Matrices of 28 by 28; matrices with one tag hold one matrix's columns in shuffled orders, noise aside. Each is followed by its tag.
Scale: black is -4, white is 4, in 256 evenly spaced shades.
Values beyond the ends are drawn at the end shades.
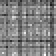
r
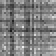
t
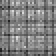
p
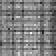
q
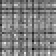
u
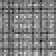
u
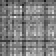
r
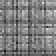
p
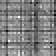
q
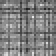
u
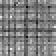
t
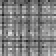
r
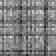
p
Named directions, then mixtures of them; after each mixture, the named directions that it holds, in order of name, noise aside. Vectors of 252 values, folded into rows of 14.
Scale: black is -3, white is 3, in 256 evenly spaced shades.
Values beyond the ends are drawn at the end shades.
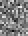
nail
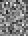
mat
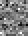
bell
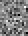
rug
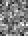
bell, mat, rug.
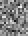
nail.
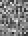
nail.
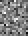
mat, nail, rug.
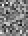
bell, mat.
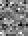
bell.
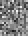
nail.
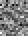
bell, nail.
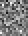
bell, mat.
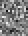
mat, nail, rug.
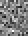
nail.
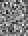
mat.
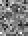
bell.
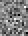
rug.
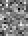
bell.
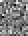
bell, mat, rug.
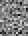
bell, rug.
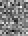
nail.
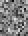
mat, nail, rug.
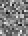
bell, mat, nail.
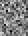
bell, mat, rug.
